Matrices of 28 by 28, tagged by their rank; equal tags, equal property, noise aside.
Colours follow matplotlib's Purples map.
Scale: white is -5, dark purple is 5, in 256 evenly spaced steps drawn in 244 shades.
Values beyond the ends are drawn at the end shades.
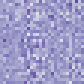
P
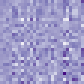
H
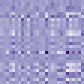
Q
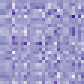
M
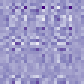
Q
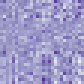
M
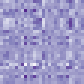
Q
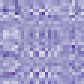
M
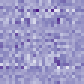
H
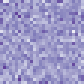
P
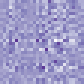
H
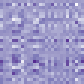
M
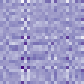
Q
